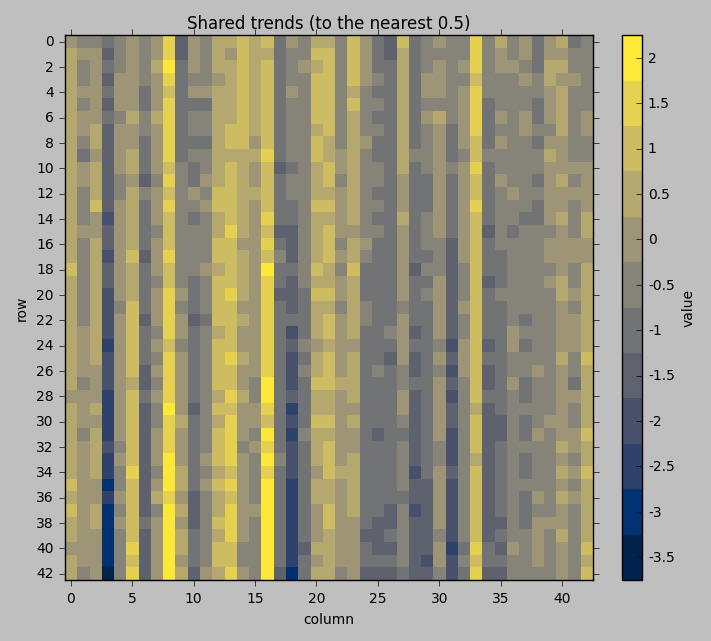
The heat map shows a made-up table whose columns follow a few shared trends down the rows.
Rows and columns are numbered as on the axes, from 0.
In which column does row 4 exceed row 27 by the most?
18
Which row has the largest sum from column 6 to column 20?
2
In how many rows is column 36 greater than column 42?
1
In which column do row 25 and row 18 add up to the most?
16
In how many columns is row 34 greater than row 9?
11
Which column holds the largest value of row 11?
8
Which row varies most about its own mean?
42
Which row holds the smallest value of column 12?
3
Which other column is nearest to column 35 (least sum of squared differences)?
24
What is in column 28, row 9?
-0.5
